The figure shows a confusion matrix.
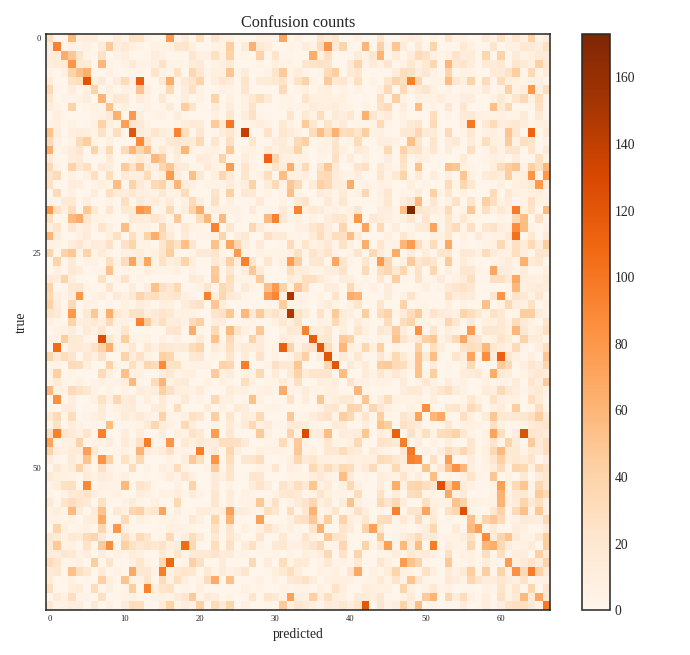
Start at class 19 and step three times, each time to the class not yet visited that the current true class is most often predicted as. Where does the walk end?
20
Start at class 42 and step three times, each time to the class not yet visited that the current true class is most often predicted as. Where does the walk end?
60
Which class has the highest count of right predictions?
32
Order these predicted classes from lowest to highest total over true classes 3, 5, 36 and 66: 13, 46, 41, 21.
21, 13, 46, 41
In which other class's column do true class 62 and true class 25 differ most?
64
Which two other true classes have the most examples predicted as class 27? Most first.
1, 42
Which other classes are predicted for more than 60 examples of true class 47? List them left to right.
0, 13, 16
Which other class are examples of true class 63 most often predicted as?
22
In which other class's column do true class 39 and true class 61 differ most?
16
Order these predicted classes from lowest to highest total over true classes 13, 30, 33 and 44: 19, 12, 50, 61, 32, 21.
50, 61, 19, 21, 12, 32
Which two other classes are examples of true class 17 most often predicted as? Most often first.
65, 40
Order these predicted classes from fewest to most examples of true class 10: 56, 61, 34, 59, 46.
46, 61, 59, 34, 56
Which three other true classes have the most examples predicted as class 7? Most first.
35, 46, 49
